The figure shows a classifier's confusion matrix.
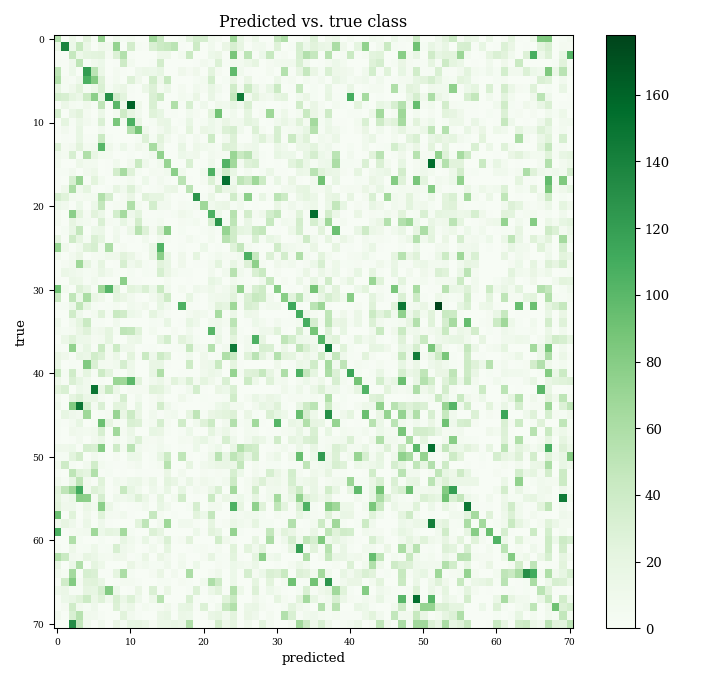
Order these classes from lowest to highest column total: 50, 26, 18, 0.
18, 50, 26, 0
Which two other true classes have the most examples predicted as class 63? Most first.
32, 53
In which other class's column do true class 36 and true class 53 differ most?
27
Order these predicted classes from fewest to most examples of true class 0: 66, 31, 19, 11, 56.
11, 56, 19, 31, 66
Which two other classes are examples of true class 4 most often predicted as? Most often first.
24, 67
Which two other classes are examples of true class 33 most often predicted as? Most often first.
47, 22
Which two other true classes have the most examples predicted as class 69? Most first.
55, 17
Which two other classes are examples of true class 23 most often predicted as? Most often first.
38, 15
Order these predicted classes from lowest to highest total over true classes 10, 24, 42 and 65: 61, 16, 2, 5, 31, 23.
16, 31, 23, 2, 61, 5
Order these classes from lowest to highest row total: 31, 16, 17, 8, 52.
52, 16, 8, 31, 17
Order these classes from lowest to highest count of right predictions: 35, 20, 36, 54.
20, 35, 36, 54
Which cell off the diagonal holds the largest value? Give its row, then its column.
32, 52
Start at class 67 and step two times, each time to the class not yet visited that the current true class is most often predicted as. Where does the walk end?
51
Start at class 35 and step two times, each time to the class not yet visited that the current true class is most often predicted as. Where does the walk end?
2
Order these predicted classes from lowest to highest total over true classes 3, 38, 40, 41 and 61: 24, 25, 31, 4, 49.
25, 4, 31, 24, 49
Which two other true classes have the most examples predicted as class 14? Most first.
25, 26
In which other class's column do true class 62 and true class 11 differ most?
43
